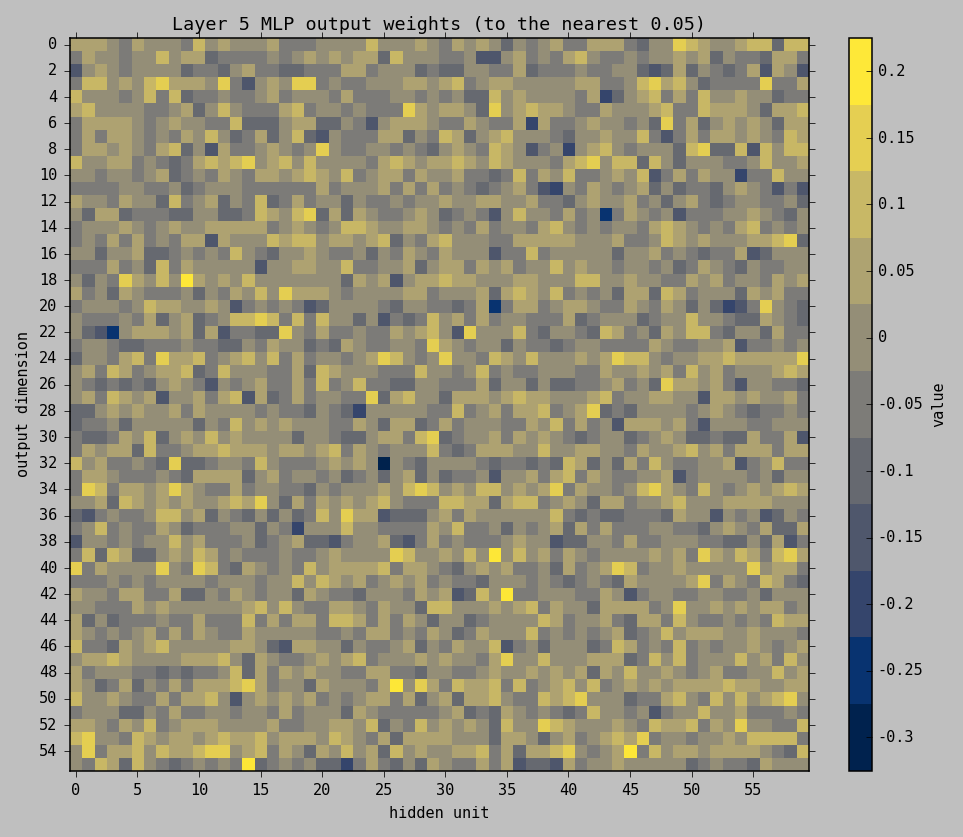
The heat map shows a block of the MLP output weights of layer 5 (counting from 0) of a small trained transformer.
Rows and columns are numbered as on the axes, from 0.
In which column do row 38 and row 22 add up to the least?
3
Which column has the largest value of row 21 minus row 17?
15
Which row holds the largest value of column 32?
22
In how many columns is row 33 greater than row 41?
22
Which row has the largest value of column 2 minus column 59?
2
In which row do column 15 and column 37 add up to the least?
6
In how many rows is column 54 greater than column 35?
17
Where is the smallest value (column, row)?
25, 32
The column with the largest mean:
36
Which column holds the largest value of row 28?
42
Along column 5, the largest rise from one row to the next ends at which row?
24
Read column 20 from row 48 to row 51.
0 0.05 -0.05 0
